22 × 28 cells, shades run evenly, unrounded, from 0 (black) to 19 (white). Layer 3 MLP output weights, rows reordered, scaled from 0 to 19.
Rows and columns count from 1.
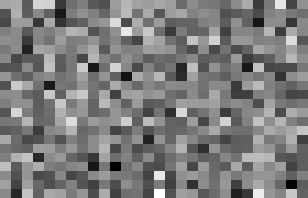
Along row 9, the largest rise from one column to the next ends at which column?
13
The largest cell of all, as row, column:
22, 15
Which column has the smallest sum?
16
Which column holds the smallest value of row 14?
19
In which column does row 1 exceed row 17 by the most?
26
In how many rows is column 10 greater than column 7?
9
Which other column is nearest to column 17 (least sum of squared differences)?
25
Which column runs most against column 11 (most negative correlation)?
1
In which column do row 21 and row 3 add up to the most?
3
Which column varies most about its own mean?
27
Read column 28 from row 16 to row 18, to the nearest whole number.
5 7 7
